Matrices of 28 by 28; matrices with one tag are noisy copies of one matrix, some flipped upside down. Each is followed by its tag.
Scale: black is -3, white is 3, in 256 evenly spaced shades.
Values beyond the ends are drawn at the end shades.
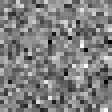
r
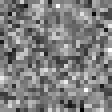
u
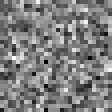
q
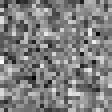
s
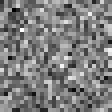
r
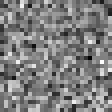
q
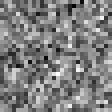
u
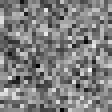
s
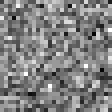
r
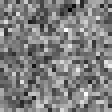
u
